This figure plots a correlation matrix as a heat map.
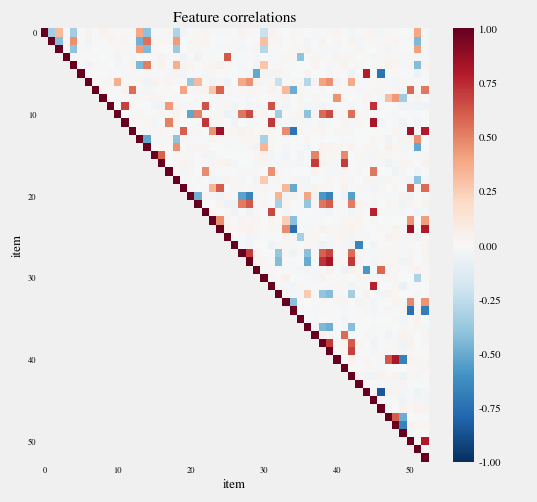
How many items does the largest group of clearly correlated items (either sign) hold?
11
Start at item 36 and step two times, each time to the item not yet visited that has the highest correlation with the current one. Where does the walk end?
32
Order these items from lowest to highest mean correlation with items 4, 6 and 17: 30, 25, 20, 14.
20, 25, 30, 14
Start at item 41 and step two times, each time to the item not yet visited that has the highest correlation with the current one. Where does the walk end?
37
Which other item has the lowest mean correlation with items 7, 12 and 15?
34
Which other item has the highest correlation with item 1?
14
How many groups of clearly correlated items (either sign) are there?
9
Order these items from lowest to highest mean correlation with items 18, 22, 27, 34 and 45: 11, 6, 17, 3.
3, 6, 17, 11
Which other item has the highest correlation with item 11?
45
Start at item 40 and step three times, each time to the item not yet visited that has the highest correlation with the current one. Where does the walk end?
8
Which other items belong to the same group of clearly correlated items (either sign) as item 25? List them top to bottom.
3, 35
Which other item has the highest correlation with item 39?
28
